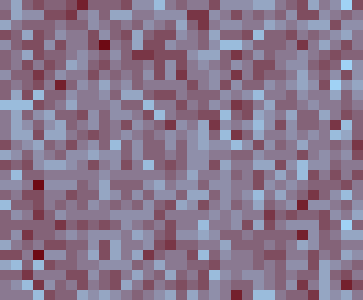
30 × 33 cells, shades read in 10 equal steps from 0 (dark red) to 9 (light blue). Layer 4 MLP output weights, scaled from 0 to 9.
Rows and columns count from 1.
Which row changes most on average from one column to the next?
13
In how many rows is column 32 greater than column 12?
14
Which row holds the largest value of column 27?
12
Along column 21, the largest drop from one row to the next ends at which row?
6
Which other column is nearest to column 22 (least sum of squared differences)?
23
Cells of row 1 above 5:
12
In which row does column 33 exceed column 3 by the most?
24
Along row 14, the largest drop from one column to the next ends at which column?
22
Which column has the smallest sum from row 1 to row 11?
4
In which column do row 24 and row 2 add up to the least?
28
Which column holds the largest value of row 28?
20
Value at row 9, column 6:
1
